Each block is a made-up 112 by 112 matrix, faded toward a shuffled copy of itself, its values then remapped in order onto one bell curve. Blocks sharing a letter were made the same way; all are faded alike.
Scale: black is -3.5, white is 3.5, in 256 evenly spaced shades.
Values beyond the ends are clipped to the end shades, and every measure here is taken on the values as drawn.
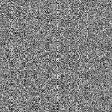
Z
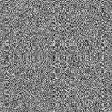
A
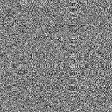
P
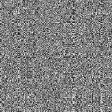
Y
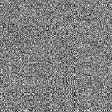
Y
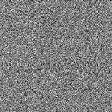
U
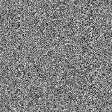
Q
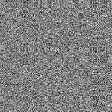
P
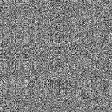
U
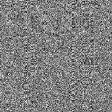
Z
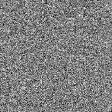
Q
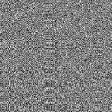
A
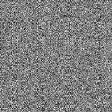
Z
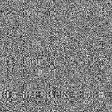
Y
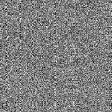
Z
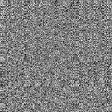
A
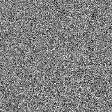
Q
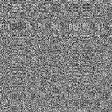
P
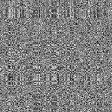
A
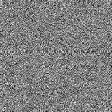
U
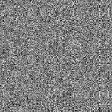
Z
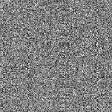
Z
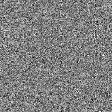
Q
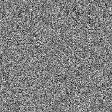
Q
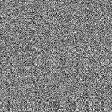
U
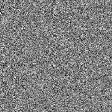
Q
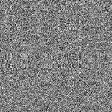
U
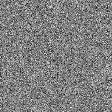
Q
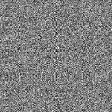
Z
